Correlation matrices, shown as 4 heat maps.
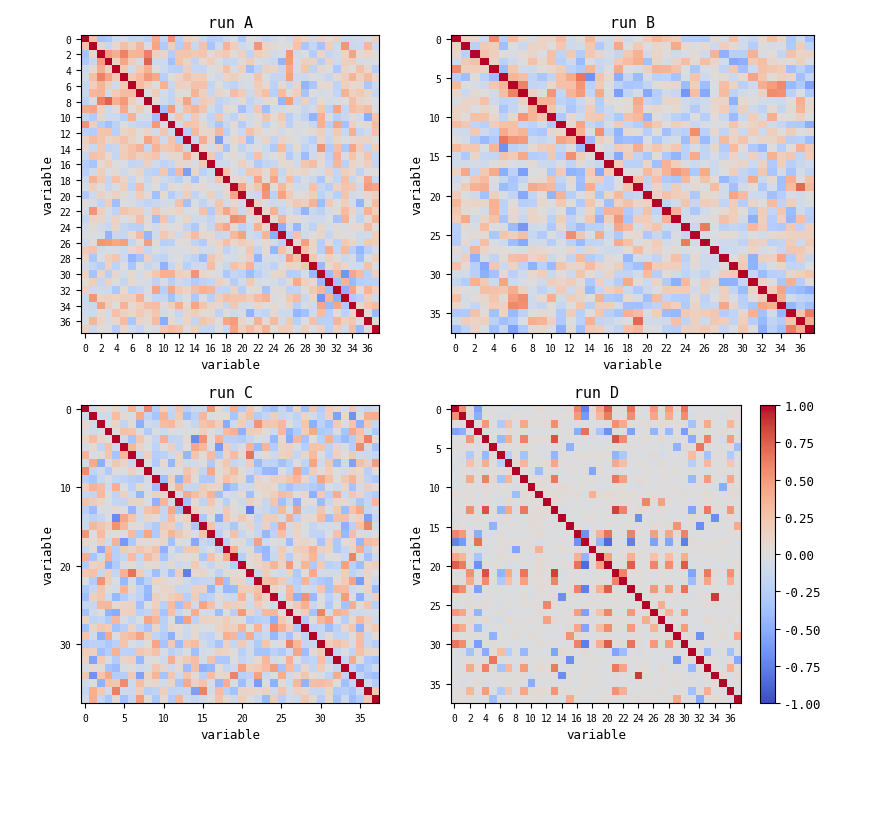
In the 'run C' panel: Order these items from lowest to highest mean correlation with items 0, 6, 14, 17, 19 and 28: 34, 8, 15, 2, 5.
15, 5, 2, 8, 34
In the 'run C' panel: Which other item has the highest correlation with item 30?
26
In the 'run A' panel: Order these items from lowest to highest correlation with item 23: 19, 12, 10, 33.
12, 10, 33, 19
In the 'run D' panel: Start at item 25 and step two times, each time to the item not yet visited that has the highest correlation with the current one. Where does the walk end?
27
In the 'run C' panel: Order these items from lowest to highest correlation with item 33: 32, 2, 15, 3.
15, 3, 32, 2
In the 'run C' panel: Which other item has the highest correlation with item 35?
5
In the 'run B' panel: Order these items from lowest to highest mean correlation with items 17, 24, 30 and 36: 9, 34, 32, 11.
34, 32, 11, 9
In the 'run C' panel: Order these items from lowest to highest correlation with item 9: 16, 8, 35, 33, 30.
16, 8, 35, 33, 30
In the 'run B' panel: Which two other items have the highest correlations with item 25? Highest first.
12, 15
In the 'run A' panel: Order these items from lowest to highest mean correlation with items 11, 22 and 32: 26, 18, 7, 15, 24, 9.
26, 7, 18, 24, 15, 9
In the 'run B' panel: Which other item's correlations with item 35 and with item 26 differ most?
17
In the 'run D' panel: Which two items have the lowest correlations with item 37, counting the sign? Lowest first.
32, 5
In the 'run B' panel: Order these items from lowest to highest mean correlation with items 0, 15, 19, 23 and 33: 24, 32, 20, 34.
24, 20, 32, 34
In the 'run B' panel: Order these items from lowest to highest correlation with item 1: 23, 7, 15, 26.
15, 7, 26, 23
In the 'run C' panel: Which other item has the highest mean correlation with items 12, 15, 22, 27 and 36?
4
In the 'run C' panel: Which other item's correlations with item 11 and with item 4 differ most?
14
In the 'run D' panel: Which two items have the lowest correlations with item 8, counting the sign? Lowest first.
18, 11
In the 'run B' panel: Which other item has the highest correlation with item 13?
5
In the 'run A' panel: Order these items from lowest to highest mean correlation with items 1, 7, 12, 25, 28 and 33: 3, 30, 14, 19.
30, 3, 14, 19
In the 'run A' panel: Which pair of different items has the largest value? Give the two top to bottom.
3, 8
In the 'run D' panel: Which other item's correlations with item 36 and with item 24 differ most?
34
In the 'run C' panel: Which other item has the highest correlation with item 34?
19
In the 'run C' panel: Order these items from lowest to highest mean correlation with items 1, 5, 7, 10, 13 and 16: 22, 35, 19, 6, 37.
22, 19, 6, 37, 35
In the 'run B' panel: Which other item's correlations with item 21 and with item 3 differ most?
29
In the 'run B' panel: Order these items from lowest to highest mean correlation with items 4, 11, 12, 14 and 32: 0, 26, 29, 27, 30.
30, 26, 27, 29, 0
